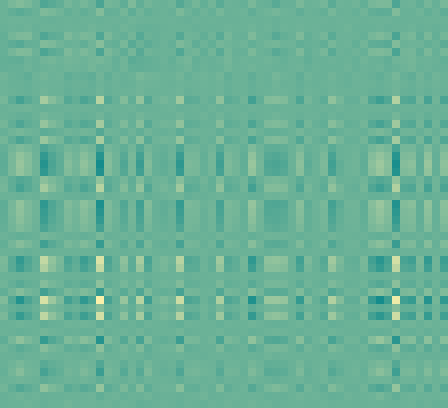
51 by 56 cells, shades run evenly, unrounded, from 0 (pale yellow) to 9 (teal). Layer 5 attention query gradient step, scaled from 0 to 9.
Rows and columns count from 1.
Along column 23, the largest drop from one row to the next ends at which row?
38
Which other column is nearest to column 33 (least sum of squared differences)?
30
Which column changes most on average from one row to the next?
13
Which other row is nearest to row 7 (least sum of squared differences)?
5
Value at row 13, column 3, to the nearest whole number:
7
